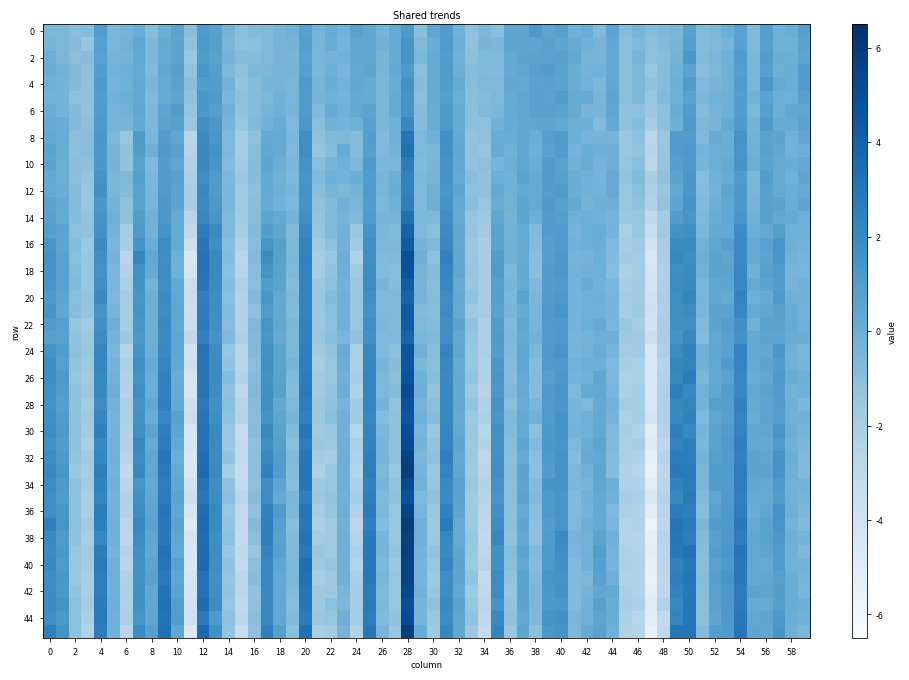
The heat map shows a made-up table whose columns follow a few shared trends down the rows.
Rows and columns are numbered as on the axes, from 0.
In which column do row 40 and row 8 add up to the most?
28
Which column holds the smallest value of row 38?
47
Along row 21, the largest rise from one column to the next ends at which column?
12
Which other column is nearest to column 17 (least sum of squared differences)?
0
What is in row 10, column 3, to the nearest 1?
-1
